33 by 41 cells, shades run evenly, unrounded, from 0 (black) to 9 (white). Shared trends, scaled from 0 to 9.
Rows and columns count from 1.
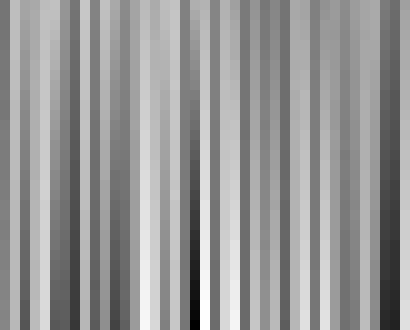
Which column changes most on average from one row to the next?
20
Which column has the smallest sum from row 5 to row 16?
40
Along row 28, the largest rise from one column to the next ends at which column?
21
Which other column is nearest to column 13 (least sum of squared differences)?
22
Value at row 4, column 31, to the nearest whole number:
6
